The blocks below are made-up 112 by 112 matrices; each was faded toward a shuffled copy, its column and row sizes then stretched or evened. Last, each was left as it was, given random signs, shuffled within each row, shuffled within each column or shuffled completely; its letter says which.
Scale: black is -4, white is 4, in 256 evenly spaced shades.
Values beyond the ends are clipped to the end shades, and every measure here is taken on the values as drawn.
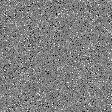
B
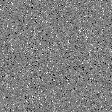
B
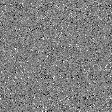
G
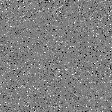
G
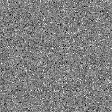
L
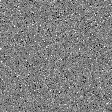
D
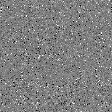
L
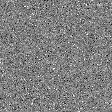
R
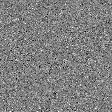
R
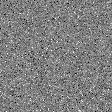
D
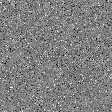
D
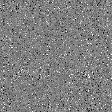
L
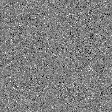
G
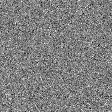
R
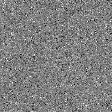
G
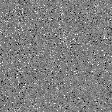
G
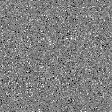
L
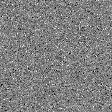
R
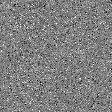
B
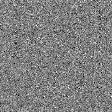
L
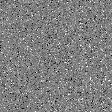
B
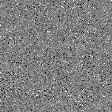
L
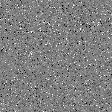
R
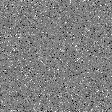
R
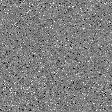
R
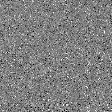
G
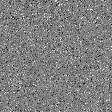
R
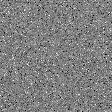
D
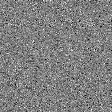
R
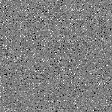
L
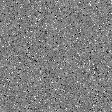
B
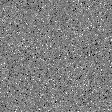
D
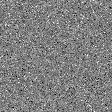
D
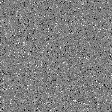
G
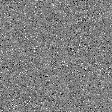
G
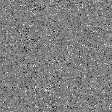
G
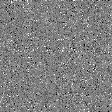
G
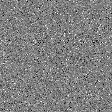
R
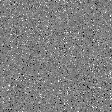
B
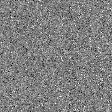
B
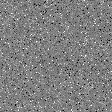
D
